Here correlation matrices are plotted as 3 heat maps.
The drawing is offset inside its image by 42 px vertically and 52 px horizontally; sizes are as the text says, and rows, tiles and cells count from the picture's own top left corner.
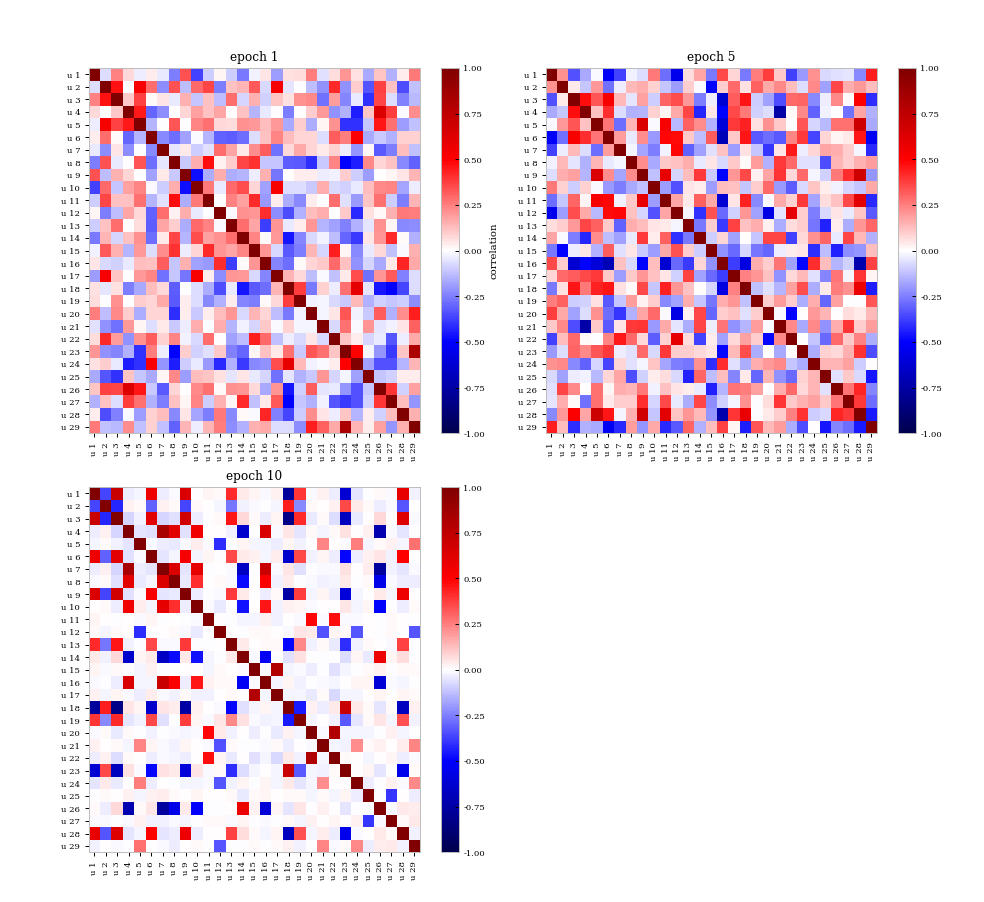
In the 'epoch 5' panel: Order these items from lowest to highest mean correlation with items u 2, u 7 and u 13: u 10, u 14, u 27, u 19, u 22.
u 14, u 10, u 27, u 19, u 22
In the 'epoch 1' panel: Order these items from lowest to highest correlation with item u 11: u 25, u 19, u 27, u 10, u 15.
u 19, u 27, u 25, u 10, u 15
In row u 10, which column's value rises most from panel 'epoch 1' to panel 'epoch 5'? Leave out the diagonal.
u 1
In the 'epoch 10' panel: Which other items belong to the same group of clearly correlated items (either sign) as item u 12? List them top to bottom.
u 5, u 21, u 24, u 29
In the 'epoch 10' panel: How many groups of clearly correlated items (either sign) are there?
6
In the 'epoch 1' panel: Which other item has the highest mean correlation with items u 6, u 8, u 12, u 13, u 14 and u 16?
u 15
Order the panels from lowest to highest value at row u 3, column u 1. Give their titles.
epoch 5, epoch 1, epoch 10
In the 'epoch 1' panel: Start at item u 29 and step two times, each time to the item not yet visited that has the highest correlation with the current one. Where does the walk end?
u 24
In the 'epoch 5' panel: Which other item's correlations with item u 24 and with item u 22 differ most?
u 12
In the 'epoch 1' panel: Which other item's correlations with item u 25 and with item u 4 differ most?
u 26
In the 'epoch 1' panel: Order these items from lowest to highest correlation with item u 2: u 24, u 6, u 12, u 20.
u 12, u 20, u 24, u 6
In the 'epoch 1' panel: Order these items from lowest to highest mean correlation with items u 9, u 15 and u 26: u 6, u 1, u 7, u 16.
u 6, u 7, u 16, u 1
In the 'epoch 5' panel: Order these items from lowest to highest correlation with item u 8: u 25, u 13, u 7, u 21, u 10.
u 25, u 10, u 7, u 13, u 21
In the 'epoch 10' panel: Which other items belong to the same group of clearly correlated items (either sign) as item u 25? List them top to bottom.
u 27
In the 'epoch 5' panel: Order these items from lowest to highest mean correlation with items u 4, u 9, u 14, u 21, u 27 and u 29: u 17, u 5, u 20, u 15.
u 15, u 17, u 20, u 5
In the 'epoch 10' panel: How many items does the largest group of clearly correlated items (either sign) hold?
10
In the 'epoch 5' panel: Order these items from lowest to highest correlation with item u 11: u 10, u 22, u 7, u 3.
u 10, u 7, u 22, u 3
